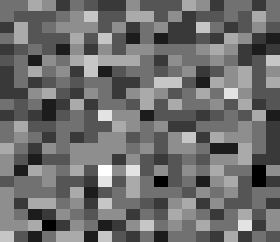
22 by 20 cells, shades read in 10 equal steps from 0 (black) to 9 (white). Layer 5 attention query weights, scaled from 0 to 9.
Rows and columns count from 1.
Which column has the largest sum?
8
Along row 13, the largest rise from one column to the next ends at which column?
16
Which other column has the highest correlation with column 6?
1
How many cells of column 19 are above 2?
14
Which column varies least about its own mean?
5
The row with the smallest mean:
11
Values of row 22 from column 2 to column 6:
3 1 4 6 6
